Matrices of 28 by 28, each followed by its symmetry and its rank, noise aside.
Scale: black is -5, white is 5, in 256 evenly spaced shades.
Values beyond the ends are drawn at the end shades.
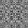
no symmetry, rank two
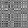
antisymmetric, rank two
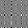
no symmetry, rank one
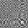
symmetric, rank two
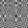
symmetric, rank one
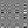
no symmetry, rank one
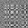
symmetric, rank one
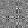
antisymmetric, rank two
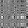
no symmetry, rank one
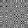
symmetric, rank two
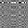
no symmetry, rank one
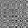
no symmetry, rank two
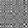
symmetric, rank two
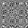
symmetric, rank two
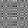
no symmetry, rank one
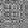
antisymmetric, rank two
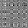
no symmetry, rank two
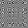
antisymmetric, rank two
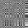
no symmetry, rank one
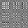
symmetric, rank one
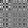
symmetric, rank one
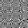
no symmetry, rank three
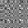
no symmetry, rank two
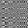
no symmetry, rank one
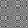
symmetric, rank one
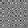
symmetric, rank two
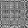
antisymmetric, rank two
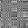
no symmetry, rank two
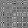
symmetric, rank two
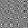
antisymmetric, rank two
